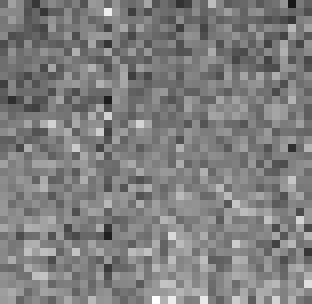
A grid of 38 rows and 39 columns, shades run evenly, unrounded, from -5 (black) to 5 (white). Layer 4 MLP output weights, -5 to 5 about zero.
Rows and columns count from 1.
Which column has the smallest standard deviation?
25
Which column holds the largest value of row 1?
27
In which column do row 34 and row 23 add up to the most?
37
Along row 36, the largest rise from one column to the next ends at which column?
39
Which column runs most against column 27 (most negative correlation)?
33
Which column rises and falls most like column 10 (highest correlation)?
4
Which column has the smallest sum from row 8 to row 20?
14
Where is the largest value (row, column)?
38, 20
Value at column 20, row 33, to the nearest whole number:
1
